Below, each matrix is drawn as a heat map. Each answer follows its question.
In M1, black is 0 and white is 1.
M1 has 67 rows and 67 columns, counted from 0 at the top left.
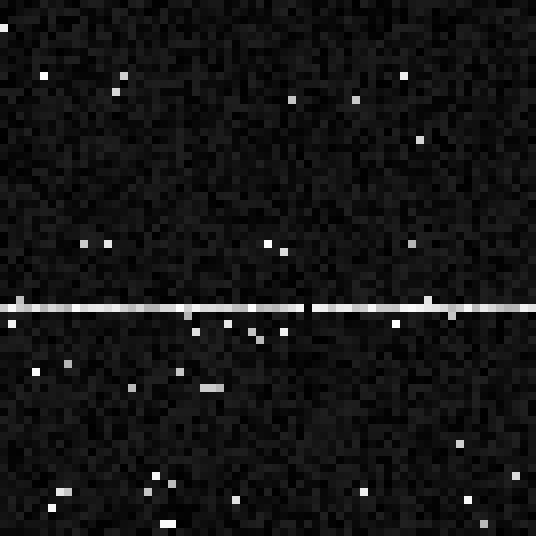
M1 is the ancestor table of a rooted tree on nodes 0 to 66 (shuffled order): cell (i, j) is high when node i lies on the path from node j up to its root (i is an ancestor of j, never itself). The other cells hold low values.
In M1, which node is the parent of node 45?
61
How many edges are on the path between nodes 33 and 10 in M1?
2
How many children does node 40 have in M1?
3
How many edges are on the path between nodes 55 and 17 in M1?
2
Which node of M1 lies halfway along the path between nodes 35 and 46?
41
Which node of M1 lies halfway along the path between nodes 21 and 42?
65
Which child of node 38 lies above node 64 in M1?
59
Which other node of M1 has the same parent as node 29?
58
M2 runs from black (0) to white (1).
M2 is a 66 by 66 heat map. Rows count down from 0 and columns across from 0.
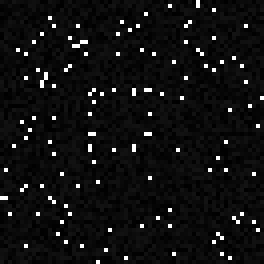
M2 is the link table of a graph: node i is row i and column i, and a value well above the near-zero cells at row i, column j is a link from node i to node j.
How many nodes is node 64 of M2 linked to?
2
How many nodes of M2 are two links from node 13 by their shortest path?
6
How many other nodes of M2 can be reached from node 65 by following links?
2
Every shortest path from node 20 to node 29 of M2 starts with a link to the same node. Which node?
node 10
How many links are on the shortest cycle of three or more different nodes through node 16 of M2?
4
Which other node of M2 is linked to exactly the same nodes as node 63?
node 15
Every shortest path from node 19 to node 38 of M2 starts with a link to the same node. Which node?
node 6
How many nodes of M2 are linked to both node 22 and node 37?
2
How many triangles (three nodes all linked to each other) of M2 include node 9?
1
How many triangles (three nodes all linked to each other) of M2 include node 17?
1
